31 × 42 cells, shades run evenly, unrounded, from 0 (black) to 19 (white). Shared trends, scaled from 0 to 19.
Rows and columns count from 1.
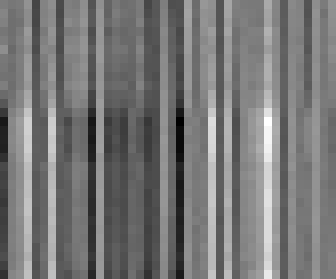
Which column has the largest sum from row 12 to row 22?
34
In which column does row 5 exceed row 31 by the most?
1
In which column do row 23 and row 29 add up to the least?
23
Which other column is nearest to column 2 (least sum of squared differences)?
25
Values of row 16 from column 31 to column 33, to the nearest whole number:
10 11 12
